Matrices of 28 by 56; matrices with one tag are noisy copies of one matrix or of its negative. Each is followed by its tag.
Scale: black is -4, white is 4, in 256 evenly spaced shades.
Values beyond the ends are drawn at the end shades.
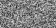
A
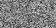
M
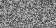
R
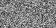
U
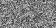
A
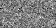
M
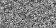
R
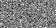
M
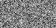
M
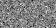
M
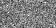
U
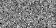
M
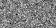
R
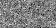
M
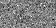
A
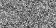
U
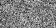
U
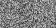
R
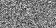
A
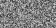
R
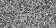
U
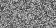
R
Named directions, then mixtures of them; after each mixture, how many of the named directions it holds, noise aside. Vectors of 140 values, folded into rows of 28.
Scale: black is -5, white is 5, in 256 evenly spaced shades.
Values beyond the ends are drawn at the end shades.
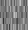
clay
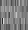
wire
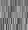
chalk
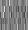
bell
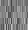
one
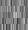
three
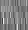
four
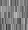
four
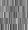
three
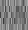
four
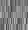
one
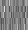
one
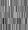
four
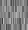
two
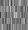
three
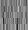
four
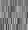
one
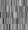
one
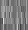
four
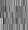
three
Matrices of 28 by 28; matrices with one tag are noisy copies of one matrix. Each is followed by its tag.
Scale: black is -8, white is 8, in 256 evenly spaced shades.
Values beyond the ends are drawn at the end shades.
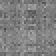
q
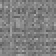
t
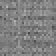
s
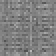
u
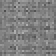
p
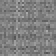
p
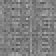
u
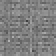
u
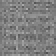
p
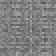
u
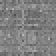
q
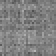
q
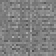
u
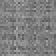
p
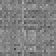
q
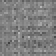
s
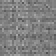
p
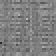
u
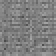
u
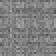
t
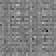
u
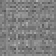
p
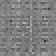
u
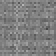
p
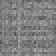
s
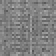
u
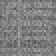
s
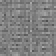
u
